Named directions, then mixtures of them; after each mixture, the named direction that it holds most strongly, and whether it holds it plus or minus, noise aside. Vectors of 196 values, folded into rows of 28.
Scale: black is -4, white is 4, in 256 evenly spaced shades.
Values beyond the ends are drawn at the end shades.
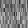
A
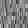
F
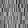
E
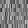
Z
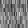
A, plus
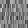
Z, minus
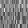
A, minus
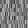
Z, plus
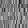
E, plus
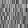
A, minus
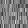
F, minus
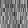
A, plus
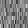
F, plus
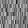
F, plus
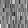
A, plus
